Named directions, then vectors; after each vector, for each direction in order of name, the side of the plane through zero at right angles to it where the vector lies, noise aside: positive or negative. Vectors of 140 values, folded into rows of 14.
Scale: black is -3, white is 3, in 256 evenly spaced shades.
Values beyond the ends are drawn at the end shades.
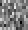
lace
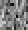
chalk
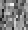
negative, negative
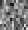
positive, positive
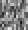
negative, positive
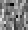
positive, positive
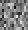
negative, negative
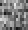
positive, positive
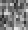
negative, negative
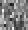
positive, positive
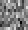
negative, positive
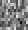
negative, positive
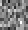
positive, negative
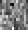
positive, positive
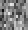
negative, negative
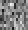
negative, negative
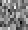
negative, positive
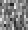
positive, positive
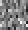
positive, negative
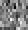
positive, negative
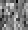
negative, negative
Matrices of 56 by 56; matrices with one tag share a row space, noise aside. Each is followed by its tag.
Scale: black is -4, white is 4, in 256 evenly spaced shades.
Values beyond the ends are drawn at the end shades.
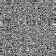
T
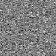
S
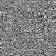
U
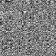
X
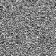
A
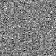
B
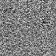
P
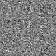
P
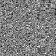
A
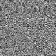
U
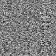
P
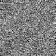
T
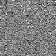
U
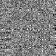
T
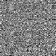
U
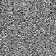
B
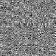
T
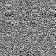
T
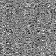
A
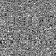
B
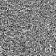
B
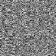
X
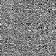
U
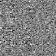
X
